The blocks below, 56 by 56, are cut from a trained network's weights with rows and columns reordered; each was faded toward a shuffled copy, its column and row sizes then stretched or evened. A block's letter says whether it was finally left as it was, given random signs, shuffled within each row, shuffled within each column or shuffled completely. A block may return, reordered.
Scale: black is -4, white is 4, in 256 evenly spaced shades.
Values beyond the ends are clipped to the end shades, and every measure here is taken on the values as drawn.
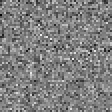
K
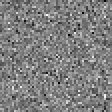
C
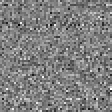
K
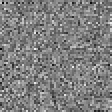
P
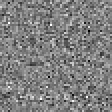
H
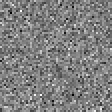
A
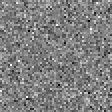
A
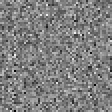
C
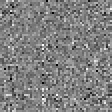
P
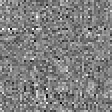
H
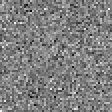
A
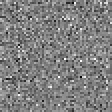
P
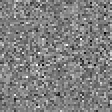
H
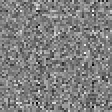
P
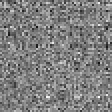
H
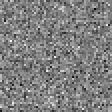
A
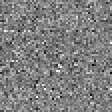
P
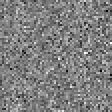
C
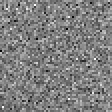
A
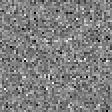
K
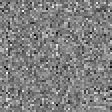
P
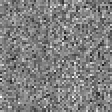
C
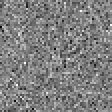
A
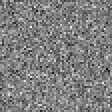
A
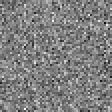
C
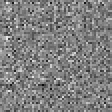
H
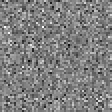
H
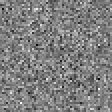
P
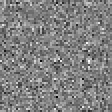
P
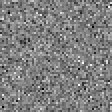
A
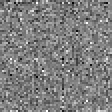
P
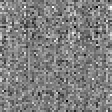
H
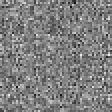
H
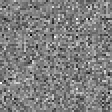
P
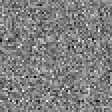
K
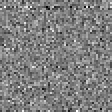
K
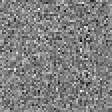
C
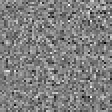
H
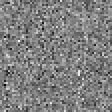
C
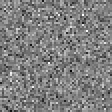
C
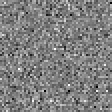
K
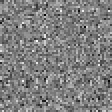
H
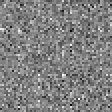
P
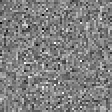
C
